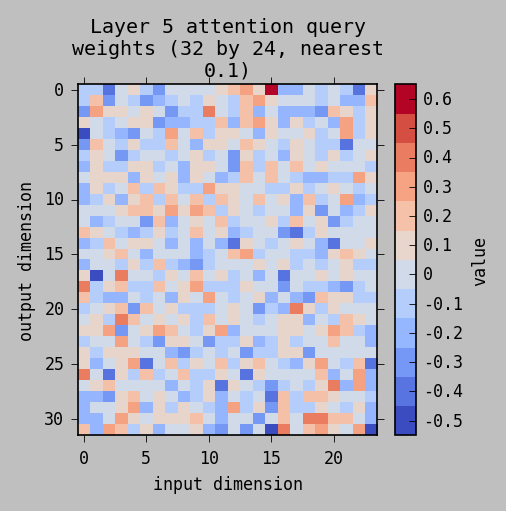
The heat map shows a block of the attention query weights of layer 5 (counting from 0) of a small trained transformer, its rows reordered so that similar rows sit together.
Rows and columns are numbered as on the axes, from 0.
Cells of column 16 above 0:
10
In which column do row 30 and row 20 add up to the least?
14
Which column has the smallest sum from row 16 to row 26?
23
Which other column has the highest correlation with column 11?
15
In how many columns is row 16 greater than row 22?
5
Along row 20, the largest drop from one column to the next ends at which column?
4
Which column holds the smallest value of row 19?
18
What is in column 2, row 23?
0
